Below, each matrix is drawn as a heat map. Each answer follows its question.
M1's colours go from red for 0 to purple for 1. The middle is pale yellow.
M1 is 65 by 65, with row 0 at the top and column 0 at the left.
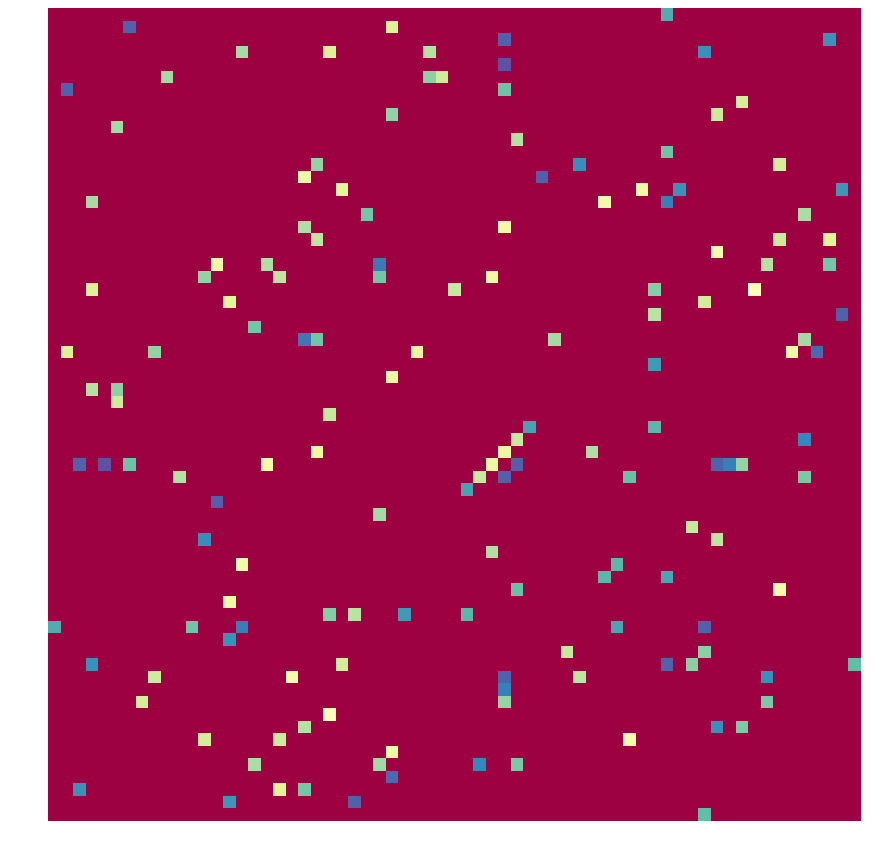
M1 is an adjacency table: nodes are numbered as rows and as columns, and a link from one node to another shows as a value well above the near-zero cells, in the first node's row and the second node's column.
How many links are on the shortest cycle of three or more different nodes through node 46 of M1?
7
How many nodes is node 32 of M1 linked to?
1
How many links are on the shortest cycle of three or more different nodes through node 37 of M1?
3
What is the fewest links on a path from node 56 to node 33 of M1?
3
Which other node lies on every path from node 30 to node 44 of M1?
node 3
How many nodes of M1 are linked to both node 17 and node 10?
0
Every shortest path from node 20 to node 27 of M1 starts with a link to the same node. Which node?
node 57
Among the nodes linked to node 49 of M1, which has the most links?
node 52
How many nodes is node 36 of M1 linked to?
9
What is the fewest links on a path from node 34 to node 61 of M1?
6
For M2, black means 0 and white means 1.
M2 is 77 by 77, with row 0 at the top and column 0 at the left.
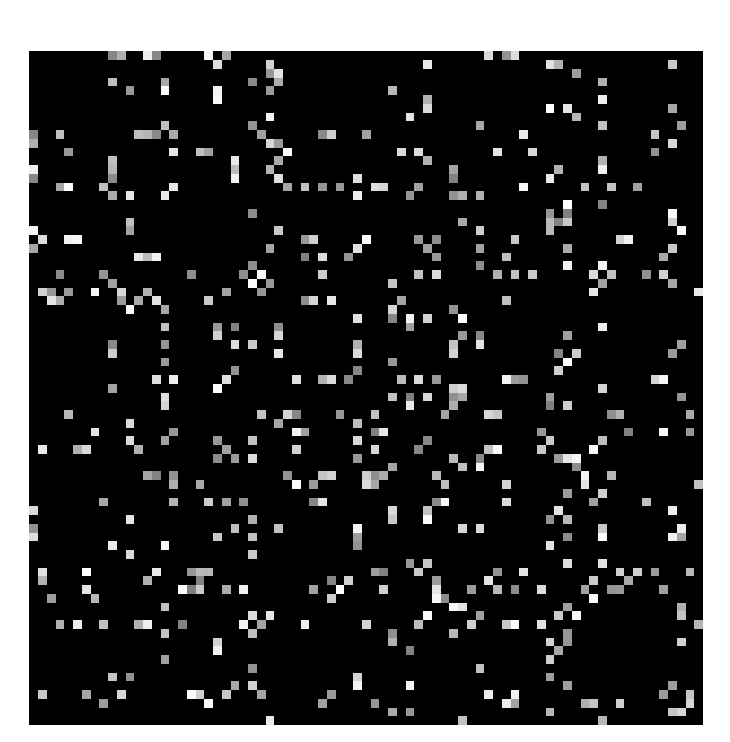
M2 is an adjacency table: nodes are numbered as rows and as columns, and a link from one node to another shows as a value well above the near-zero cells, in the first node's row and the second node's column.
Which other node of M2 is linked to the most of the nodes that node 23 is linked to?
node 37
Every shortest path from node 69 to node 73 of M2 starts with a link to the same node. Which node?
node 59
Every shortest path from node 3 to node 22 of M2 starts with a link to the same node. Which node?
node 9
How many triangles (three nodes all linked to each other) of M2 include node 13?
1
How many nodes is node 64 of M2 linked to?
7
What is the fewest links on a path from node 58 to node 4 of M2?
4
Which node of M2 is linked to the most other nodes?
node 61
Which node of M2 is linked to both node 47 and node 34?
node 62
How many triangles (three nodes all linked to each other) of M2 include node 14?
1
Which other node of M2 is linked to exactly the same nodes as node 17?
node 50
